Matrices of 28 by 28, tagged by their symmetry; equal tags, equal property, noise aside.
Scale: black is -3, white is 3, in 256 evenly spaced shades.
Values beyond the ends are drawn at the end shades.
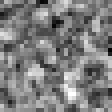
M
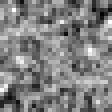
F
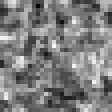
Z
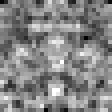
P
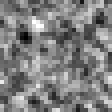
Z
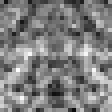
P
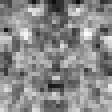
P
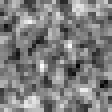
F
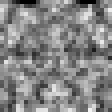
P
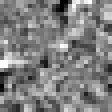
Z
